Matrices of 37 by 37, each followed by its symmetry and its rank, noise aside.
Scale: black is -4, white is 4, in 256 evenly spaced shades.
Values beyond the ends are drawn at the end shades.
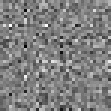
antisymmetric, rank six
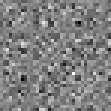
symmetric, rank five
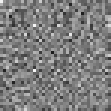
symmetric, rank six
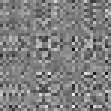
antisymmetric, rank four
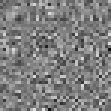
symmetric, rank six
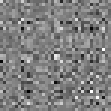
symmetric, rank four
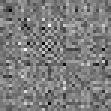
symmetric, rank four
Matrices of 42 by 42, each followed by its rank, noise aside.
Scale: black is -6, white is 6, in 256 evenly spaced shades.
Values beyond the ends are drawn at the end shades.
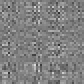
four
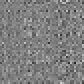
four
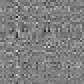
five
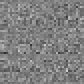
five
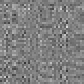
four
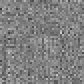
five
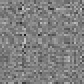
five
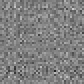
five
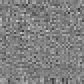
six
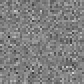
seven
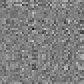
five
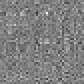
five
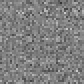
seven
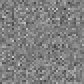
seven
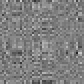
four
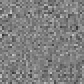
six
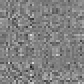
five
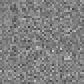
seven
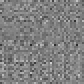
five
